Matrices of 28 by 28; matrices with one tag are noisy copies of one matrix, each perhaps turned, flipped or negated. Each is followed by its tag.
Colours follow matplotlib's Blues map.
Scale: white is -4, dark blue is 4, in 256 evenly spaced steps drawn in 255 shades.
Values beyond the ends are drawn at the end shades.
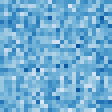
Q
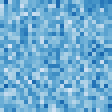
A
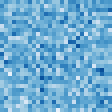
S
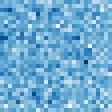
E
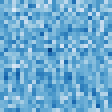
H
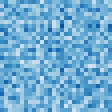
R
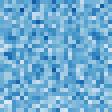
E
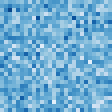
S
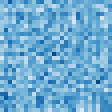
S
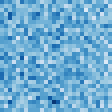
E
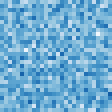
R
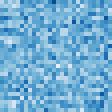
S
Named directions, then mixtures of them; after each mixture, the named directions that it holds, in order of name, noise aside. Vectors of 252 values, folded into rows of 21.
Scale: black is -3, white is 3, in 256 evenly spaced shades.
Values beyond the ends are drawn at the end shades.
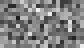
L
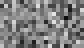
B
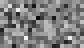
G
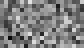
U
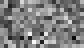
L, U.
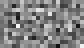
G, L.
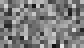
B, G, U.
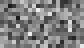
L.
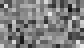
B, L.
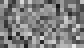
U.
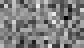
B.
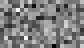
G, U.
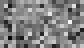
B, L, U.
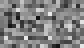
G, L.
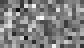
G, U.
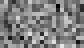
U.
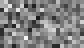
G.
